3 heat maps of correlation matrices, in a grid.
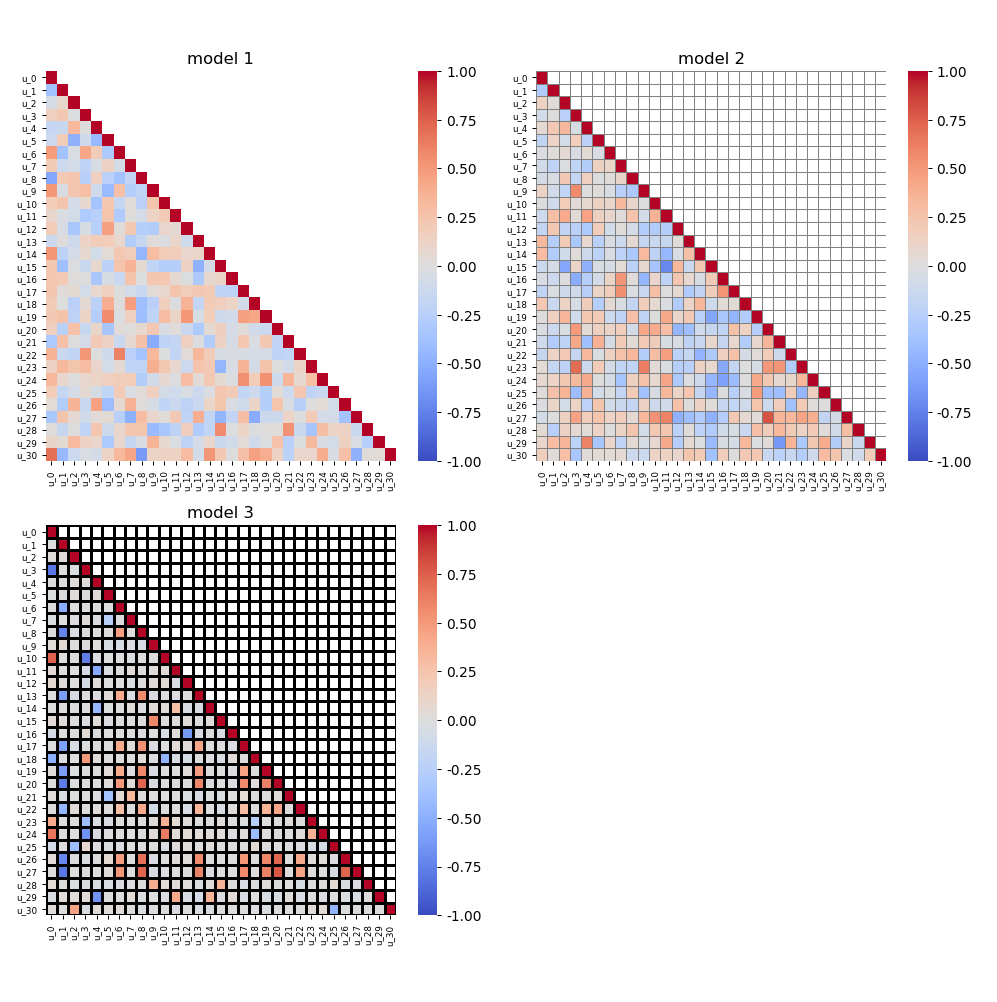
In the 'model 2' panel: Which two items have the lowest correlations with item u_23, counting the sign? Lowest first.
u_16, u_25
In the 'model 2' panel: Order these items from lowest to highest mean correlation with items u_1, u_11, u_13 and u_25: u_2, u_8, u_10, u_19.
u_10, u_8, u_2, u_19
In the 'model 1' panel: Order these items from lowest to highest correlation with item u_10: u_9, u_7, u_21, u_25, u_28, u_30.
u_28, u_21, u_25, u_7, u_30, u_9
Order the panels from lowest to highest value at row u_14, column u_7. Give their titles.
model 2, model 3, model 1
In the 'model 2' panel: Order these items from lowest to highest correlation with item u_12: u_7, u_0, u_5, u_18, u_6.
u_18, u_0, u_6, u_7, u_5
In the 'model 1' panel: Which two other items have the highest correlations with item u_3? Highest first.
u_22, u_6
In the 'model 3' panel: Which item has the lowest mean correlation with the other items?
u_1
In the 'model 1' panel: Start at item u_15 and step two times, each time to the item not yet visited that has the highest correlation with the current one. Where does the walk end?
u_21
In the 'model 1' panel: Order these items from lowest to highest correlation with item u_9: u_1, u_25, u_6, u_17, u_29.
u_1, u_17, u_25, u_6, u_29
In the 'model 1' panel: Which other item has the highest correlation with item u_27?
u_13
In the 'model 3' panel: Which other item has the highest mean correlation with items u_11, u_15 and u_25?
u_9
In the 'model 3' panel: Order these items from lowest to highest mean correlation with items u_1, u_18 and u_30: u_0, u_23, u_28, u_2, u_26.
u_26, u_0, u_23, u_28, u_2
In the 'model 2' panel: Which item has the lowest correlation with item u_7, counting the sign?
u_24
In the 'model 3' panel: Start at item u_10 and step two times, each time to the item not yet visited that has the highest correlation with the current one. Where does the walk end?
u_24
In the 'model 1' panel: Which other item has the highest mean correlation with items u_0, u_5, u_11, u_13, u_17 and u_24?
u_19
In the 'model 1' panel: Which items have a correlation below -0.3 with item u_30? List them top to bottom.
u_1, u_8, u_27
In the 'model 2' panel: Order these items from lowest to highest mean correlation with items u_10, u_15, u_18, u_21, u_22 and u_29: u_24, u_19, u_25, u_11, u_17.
u_19, u_25, u_24, u_11, u_17
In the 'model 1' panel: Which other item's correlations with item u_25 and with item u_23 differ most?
u_15
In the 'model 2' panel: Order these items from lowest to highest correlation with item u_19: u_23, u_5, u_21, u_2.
u_23, u_21, u_5, u_2
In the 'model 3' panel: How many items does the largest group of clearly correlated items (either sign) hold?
10
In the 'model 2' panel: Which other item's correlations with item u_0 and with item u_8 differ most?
u_14
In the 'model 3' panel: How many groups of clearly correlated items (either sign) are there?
7
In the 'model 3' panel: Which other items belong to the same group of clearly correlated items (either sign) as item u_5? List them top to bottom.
u_7, u_21
